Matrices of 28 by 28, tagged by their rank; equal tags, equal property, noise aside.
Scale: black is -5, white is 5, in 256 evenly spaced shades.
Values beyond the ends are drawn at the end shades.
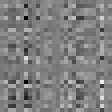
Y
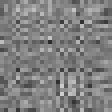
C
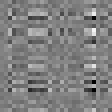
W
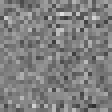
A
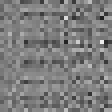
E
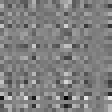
Y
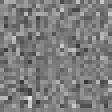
A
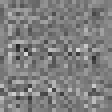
C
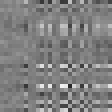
W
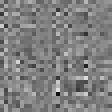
E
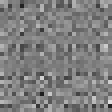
E
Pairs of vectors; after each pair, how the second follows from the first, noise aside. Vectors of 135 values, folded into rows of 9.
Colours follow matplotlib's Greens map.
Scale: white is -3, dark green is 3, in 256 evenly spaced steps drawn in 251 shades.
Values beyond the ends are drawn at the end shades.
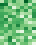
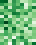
reversed, negated.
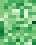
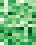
wrapped around, negated.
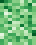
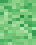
shrunk.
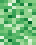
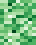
negated.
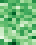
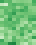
shrunk.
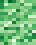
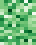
wrapped around, negated.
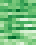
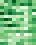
reversed, negated.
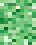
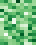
shuffled.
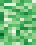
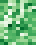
shuffled.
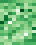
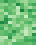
shrunk.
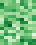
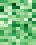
wrapped around.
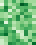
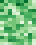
reversed.
